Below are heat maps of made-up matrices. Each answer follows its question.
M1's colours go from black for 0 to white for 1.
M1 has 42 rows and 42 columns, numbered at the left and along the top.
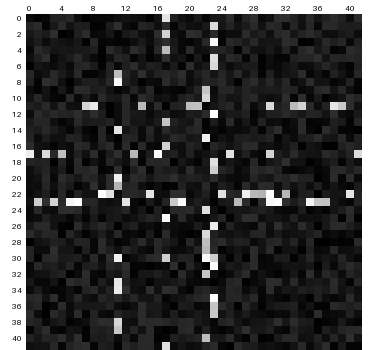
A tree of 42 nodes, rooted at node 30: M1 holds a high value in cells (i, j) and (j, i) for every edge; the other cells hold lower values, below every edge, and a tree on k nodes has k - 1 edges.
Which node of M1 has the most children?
23
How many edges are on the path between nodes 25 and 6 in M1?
4
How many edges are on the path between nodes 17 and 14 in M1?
3
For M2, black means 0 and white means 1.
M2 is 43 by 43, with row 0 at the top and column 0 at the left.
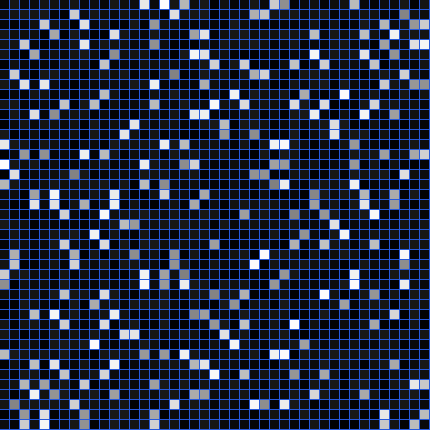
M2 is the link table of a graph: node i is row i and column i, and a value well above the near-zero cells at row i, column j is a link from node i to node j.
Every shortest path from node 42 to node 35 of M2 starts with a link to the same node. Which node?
node 8
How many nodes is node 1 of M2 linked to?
5
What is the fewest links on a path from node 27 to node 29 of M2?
7
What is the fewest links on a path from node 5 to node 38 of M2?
3
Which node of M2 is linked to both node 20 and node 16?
node 19
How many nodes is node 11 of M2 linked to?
7
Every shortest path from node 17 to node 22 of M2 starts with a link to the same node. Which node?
node 25
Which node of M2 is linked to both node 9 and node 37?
node 10
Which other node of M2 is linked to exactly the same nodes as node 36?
node 31
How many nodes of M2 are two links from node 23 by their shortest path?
1
